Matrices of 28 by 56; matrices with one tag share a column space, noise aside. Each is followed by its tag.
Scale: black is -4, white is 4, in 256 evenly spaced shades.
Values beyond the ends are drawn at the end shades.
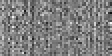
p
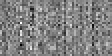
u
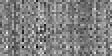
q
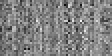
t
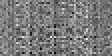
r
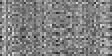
r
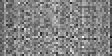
r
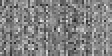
t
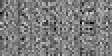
p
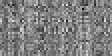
t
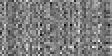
q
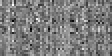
t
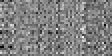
q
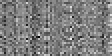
r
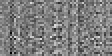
r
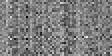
r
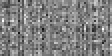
t
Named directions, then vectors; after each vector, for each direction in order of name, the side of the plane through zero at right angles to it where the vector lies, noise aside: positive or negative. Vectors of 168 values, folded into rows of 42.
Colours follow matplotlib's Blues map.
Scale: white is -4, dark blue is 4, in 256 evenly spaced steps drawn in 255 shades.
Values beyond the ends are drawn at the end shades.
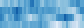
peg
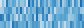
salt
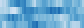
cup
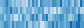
negative, negative, positive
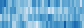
negative, negative, negative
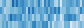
positive, positive, negative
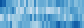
negative, negative, negative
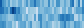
negative, positive, negative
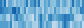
negative, positive, negative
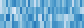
positive, negative, positive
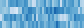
positive, negative, negative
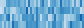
positive, negative, positive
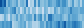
negative, negative, negative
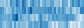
positive, positive, negative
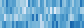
negative, negative, positive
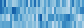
negative, positive, negative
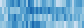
positive, positive, positive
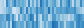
positive, negative, positive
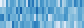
positive, positive, positive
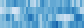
positive, negative, positive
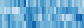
positive, negative, positive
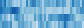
negative, positive, negative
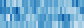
negative, positive, negative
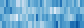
negative, negative, positive
